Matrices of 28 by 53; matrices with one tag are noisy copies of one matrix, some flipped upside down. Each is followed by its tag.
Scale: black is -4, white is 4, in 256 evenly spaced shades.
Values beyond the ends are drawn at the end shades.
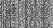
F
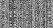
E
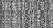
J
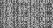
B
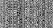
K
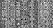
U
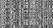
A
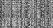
J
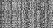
J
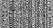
E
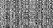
A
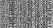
E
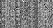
U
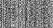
F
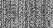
F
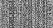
E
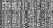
J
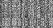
J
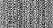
K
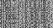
F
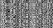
A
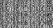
B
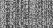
A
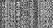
U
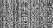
B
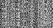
U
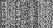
U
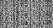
B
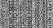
E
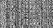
A
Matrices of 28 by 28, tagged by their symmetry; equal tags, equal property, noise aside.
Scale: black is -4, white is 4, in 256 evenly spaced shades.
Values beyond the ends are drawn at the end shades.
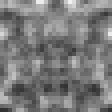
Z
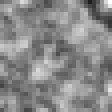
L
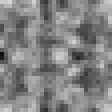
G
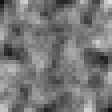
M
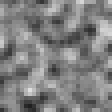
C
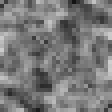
M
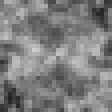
M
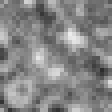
L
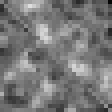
L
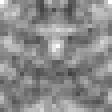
Z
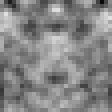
Z
